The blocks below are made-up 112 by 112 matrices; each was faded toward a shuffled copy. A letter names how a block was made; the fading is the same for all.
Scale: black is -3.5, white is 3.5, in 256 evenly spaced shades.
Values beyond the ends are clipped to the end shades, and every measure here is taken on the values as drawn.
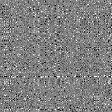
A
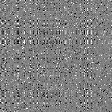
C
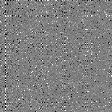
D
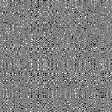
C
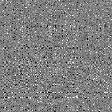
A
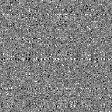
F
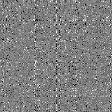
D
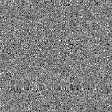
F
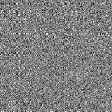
F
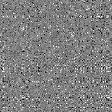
A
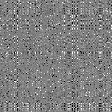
C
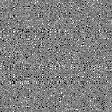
A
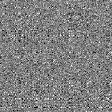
F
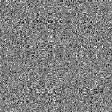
F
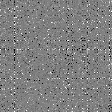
D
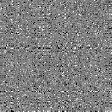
A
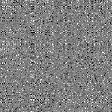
A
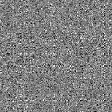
F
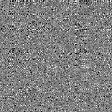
F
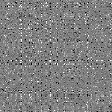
D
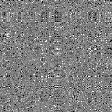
A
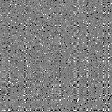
C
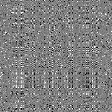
C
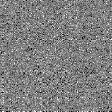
F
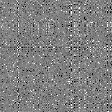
D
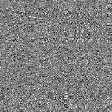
F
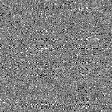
F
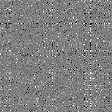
D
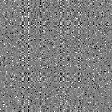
C
